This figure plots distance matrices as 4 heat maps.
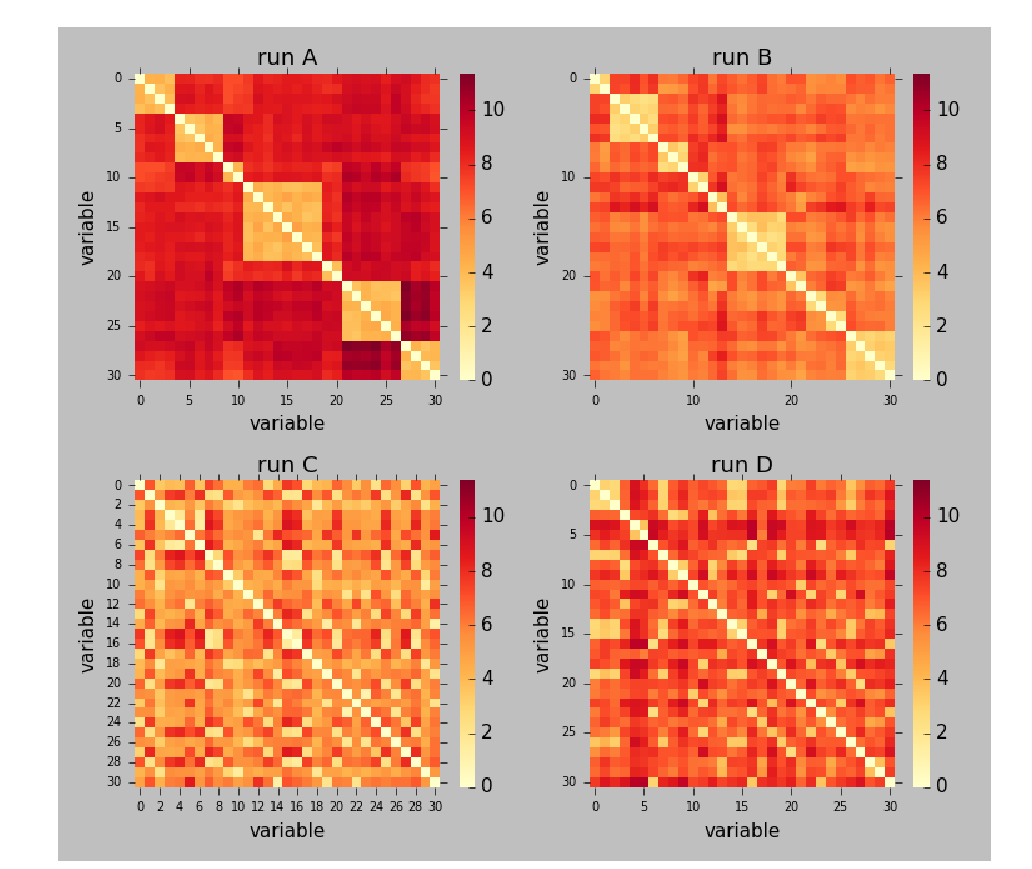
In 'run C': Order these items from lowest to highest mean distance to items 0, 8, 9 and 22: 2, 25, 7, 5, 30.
2, 30, 25, 7, 5
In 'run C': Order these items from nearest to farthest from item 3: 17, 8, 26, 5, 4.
4, 17, 26, 5, 8
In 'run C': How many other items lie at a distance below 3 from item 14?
3
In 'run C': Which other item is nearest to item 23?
21
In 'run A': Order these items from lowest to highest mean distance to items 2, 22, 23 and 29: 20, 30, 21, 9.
21, 30, 9, 20
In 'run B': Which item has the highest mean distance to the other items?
13
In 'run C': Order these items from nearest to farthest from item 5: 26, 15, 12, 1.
12, 26, 1, 15
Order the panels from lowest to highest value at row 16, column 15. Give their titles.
run C, run B, run A, run D
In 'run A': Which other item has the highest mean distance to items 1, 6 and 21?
27
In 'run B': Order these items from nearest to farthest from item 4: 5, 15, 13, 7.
5, 15, 7, 13
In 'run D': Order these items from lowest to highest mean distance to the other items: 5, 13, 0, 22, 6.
0, 13, 6, 22, 5
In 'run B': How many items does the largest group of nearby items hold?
6
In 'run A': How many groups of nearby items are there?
7
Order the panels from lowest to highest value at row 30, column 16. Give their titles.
run D, run B, run C, run A
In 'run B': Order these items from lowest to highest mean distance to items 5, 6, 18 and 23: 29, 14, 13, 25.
14, 29, 25, 13
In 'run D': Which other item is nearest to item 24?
17
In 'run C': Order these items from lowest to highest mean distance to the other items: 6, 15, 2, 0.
2, 0, 6, 15
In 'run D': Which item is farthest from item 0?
4
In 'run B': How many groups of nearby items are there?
10
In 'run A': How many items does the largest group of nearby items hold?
8
